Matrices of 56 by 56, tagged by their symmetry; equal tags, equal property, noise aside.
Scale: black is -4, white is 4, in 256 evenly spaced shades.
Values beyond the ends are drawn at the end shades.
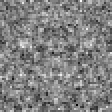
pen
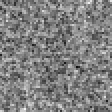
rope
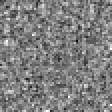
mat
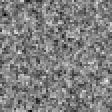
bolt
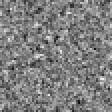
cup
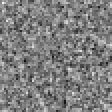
mat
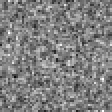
rope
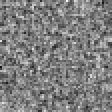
cup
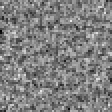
rope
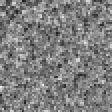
mat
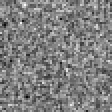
cup
